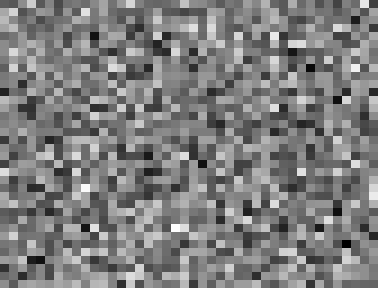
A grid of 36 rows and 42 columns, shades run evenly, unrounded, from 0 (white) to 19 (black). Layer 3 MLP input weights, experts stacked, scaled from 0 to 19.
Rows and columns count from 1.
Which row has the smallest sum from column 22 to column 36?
6
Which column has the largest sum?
32
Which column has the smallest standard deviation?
19
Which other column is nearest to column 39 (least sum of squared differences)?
8
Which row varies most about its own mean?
29
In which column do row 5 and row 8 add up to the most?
11
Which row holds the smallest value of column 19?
35
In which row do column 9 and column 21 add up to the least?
20
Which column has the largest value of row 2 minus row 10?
7
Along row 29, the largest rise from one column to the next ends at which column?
10
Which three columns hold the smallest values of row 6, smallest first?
34, 33, 25
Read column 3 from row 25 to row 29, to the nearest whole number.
10 9 12 6 12
